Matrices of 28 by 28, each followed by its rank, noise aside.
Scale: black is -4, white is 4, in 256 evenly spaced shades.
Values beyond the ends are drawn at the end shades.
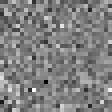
eight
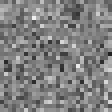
eight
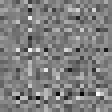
three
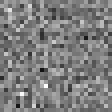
eight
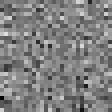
six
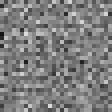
eight
